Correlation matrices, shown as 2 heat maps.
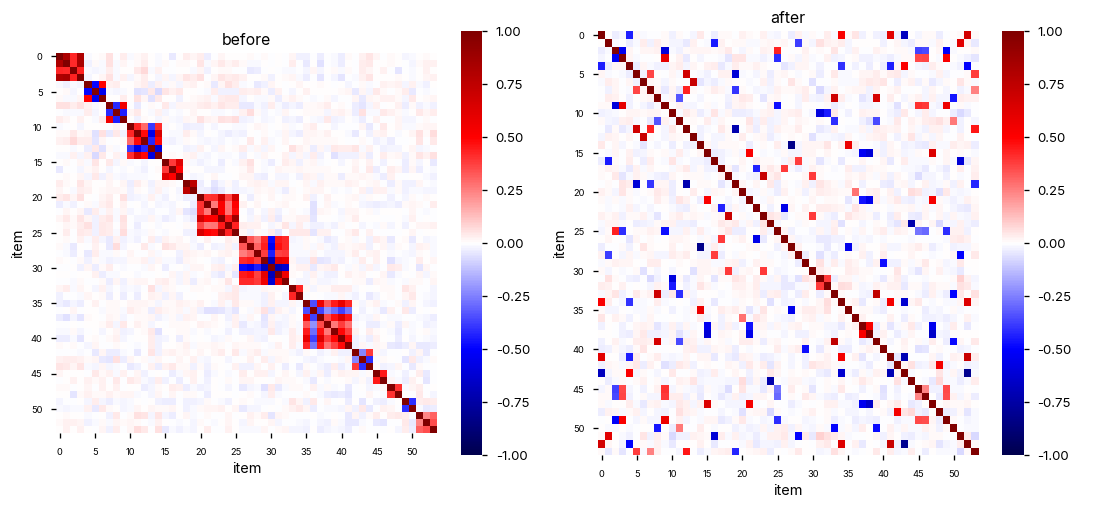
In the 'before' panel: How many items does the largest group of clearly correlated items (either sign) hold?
7
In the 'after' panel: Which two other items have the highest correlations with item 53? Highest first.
12, 5
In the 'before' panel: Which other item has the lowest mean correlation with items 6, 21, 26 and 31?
30
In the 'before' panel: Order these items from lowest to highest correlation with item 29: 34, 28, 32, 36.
34, 36, 28, 32
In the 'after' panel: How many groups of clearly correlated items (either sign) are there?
15
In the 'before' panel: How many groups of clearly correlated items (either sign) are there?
15
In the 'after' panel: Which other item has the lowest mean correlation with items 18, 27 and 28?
14
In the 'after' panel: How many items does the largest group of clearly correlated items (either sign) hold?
7
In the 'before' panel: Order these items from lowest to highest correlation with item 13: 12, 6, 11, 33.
11, 12, 6, 33
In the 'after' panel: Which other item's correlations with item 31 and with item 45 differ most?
10
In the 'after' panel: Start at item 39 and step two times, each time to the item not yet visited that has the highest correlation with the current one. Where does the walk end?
8
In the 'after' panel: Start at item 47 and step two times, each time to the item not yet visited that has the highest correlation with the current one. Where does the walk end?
21
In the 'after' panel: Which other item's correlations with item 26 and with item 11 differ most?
22
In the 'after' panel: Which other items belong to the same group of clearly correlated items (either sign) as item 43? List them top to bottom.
0, 4, 34, 41, 52
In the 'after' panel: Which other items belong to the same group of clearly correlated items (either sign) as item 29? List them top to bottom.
40
